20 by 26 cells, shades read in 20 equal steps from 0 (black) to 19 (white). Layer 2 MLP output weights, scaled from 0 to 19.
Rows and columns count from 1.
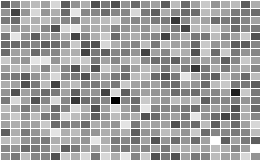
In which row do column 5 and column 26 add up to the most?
16
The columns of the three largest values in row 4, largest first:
8, 7, 22
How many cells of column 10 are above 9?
10
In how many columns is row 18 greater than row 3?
12
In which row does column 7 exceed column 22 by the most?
15
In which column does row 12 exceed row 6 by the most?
25
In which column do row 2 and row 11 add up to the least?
26
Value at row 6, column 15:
14
